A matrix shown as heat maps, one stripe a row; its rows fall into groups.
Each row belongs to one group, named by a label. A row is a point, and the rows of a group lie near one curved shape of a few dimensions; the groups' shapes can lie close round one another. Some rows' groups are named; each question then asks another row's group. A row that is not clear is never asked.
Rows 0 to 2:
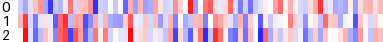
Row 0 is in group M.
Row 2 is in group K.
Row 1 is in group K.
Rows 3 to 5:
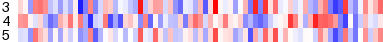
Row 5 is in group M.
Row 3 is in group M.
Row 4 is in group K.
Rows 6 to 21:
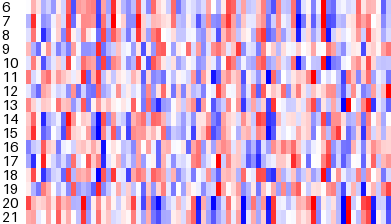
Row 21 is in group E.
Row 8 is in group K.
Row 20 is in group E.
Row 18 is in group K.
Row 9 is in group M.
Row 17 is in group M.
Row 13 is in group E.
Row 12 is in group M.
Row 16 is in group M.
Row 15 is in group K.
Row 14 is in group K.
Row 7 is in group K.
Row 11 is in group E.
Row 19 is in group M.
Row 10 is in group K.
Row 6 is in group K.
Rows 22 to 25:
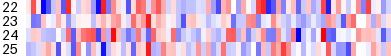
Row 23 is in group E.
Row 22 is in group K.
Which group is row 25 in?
M
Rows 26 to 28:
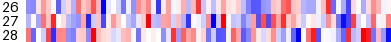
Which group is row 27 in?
M
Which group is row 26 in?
M
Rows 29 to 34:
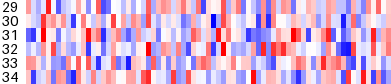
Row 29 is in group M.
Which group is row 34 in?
E
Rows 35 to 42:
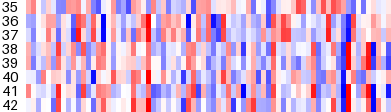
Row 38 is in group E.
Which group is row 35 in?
K
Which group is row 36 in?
M
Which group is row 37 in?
M
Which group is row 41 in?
E
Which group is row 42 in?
E
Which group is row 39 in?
E
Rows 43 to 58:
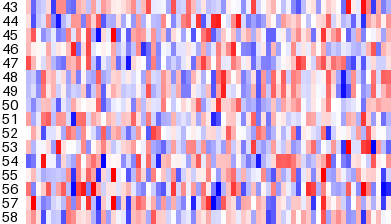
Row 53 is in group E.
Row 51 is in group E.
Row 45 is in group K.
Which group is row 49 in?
M
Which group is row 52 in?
K
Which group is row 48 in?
M
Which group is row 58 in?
K
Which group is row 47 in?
K
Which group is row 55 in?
K
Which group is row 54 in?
M
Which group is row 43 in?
E
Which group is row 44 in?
M
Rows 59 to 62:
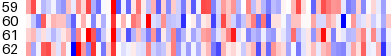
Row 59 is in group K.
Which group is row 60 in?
E
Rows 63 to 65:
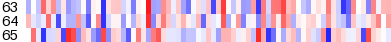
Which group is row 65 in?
K
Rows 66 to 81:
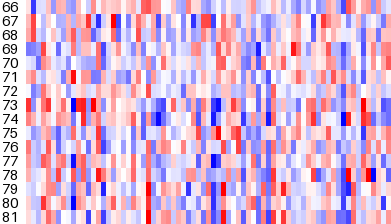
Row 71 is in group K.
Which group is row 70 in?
M
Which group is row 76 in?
M
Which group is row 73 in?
E
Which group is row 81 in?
M
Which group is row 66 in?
E
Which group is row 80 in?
E
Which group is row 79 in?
M
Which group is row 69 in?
M
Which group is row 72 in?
E
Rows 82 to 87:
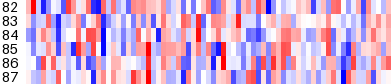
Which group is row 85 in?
M
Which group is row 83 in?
M
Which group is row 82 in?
K
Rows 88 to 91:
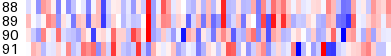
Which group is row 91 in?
K
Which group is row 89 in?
M
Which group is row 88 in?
M
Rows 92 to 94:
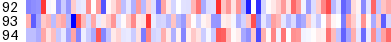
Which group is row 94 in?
M
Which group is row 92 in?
M
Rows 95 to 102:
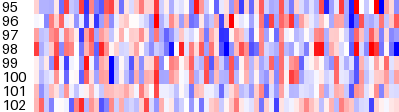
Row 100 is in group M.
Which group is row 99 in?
M
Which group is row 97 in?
E
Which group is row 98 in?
E
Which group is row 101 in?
E
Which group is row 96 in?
M
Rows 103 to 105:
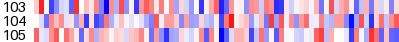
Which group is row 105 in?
E
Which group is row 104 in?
M
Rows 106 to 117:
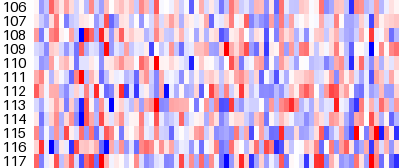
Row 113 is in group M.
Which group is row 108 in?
E
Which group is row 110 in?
E
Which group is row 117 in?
E
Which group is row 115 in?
E
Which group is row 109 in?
M
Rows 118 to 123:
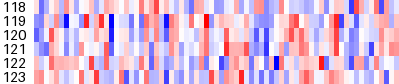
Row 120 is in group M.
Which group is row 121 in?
M
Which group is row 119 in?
M
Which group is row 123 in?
K
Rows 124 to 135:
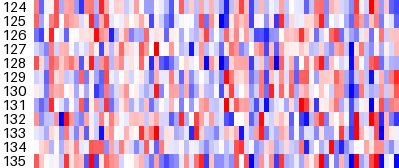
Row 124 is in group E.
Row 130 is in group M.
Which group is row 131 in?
M
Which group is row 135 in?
E
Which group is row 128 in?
E
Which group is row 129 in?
M
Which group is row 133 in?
E
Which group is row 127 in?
E
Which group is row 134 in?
K
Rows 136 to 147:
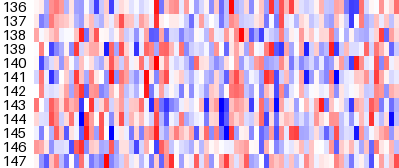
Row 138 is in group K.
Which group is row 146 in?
K
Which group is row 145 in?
M
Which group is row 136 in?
M
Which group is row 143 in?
E
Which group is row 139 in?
K
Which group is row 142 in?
K
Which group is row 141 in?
K
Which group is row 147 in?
M
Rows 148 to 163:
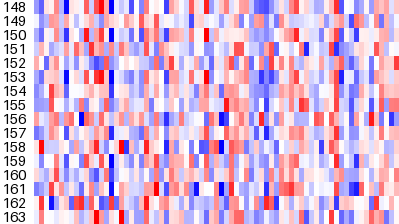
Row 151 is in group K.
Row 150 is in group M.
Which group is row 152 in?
M
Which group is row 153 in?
M
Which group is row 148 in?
M
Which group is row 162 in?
K
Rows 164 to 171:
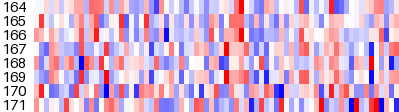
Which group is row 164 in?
K
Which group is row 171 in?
E
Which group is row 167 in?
M
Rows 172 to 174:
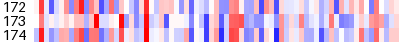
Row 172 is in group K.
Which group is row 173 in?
K
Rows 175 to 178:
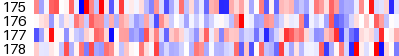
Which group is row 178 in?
E
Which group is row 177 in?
M
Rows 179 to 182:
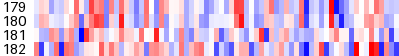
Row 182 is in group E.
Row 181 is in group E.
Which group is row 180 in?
K
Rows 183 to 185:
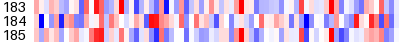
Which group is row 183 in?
K
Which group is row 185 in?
K
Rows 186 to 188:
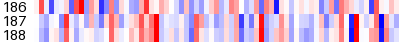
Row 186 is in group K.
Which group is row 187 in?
E
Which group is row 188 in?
E
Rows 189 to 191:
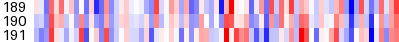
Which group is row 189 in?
M
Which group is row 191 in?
M
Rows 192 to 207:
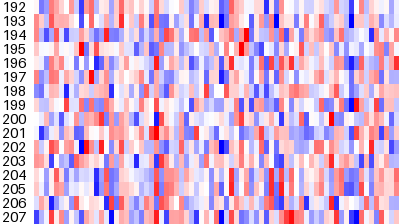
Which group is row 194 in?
M
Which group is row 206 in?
K
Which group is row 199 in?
E
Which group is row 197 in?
E
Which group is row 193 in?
E
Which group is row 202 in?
E
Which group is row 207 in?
M
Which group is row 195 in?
K
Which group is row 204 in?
M
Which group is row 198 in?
M
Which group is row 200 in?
K
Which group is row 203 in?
K
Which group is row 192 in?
E
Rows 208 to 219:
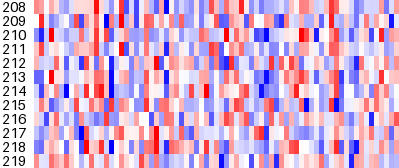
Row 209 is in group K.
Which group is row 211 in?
K
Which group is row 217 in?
E
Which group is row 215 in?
K
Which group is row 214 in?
M
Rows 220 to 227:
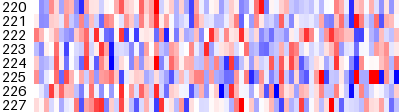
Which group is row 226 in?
E
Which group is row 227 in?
K
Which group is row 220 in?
E
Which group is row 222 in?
K
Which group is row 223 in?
M
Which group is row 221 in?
E
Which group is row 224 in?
M
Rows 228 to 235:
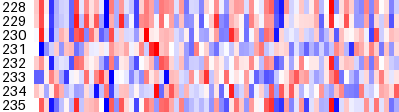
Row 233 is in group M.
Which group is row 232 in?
K
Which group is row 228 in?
K
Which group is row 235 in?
K
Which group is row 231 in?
E
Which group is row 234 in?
M
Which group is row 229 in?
K
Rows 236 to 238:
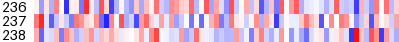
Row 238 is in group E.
